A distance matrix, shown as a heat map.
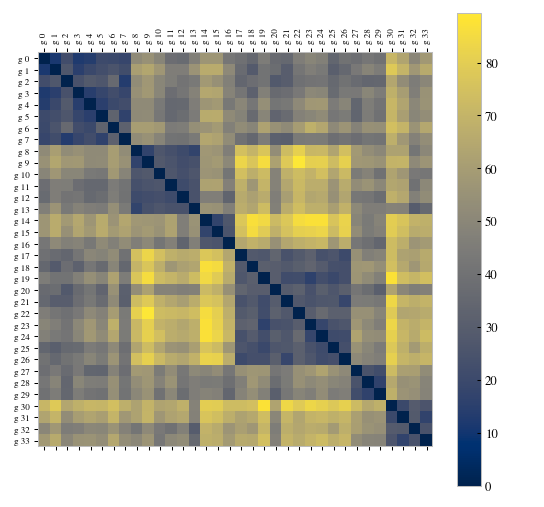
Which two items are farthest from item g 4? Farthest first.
g 30, g 31
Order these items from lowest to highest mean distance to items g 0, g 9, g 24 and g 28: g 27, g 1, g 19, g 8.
g 1, g 27, g 8, g 19
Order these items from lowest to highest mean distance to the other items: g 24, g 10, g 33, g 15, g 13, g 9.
g 13, g 10, g 24, g 33, g 9, g 15
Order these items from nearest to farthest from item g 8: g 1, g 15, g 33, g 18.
g 33, g 15, g 1, g 18
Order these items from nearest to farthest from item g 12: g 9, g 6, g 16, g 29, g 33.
g 9, g 16, g 29, g 6, g 33
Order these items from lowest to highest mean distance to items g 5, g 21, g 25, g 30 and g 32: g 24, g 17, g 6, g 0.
g 0, g 17, g 24, g 6
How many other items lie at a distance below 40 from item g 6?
7
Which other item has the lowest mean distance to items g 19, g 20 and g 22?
g 23
